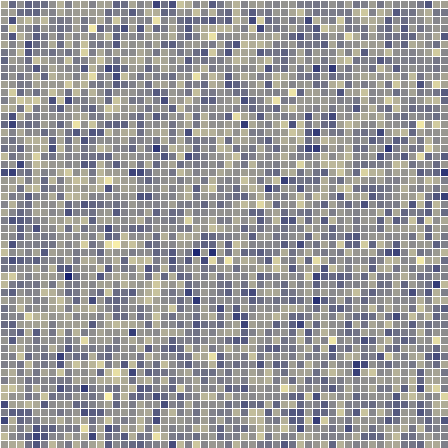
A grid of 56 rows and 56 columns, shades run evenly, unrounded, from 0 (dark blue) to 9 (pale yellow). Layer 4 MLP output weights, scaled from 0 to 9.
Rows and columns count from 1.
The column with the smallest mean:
40
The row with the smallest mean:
9
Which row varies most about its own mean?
33
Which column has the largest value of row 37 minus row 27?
20
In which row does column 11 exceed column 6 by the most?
54
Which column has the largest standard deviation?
14
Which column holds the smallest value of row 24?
34
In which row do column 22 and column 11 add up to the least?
49
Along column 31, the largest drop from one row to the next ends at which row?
16
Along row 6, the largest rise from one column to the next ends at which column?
31
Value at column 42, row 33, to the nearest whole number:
4
